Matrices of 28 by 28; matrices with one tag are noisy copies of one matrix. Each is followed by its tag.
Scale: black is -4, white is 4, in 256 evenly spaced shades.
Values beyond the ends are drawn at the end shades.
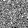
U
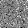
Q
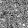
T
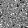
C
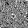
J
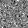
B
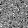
C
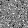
C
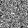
C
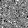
B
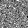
B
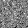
U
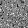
C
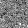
T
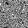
J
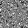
C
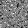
C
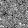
T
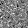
C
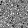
C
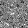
C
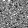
U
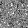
C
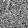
U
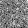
Q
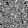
J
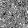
T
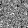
C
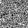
T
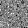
C
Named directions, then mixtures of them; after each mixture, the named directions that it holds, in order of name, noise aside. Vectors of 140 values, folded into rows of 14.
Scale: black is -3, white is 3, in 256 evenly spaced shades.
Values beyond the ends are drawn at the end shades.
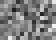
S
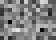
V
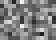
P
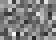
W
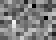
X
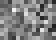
S, W.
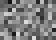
W.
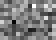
X.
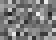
W.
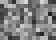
P, V.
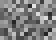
W, X.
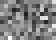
S.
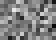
S.
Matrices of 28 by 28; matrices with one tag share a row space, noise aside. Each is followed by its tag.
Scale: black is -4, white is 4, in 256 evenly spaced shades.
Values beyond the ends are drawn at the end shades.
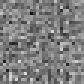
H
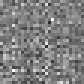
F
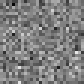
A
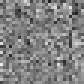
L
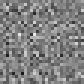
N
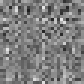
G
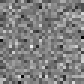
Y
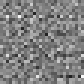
N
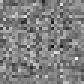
H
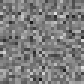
Y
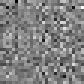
G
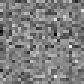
L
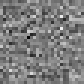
H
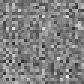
A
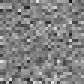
L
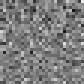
Y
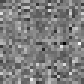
L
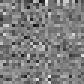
F
